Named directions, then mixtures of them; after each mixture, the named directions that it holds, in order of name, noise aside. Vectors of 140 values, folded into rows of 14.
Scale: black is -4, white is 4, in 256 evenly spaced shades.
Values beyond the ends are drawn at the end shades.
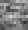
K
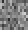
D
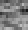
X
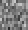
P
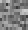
K, P, X.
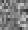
D, P, X.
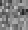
D, P, X.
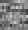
K, X.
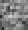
K.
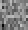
D, K.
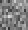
K, P.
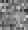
D, K, X.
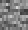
K, P, X.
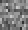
K, P, X.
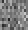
D.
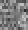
D, P, X.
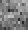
K, P, X.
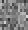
D.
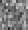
P.
